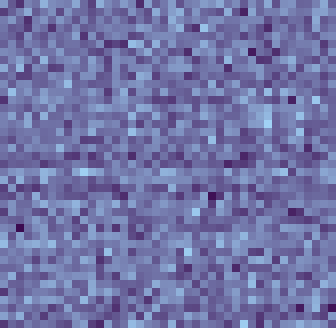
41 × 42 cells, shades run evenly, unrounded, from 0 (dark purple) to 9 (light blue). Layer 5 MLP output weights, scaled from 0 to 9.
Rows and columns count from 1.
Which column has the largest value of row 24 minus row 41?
33
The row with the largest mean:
22
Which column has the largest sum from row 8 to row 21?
34
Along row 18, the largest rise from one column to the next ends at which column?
27
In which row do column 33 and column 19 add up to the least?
8
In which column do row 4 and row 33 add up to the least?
7
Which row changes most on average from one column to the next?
1
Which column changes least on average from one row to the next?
16
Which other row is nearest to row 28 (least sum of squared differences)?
19
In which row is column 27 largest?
18
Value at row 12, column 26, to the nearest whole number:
5
